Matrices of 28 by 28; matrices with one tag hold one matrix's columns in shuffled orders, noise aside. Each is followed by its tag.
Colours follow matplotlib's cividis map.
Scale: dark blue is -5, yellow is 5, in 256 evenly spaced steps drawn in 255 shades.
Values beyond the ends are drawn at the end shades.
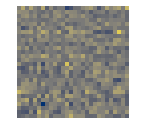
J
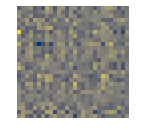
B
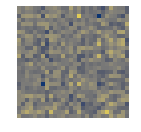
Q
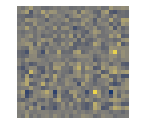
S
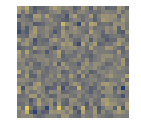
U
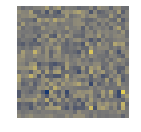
S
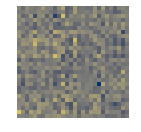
Q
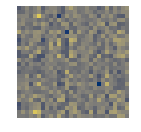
Q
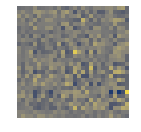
S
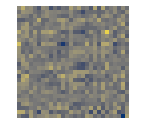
B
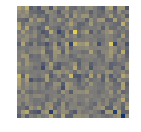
B
